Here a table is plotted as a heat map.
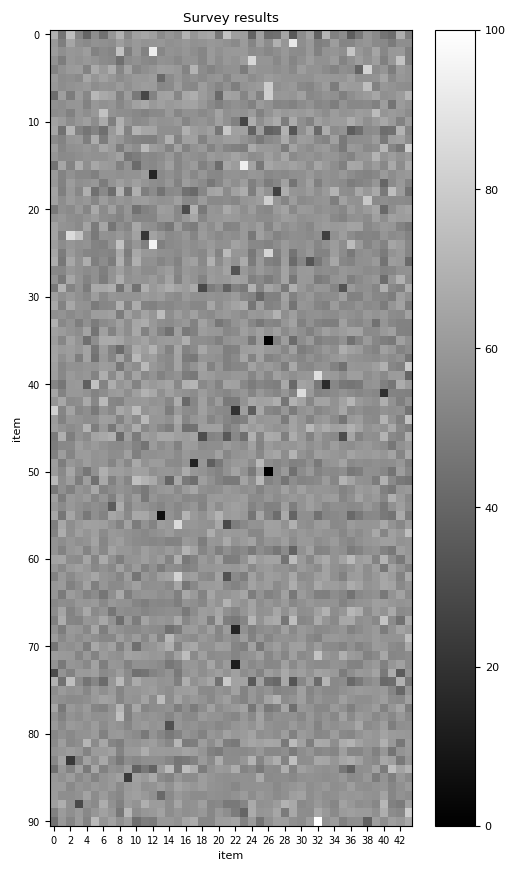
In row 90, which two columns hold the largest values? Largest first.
32, 5
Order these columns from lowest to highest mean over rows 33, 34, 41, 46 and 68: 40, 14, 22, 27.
22, 40, 14, 27
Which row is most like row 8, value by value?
82
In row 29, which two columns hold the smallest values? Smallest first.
18, 35
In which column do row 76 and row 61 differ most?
13
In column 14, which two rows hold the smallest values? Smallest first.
79, 51
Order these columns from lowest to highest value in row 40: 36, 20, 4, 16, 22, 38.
4, 36, 20, 38, 22, 16
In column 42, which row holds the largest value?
3
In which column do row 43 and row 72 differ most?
0
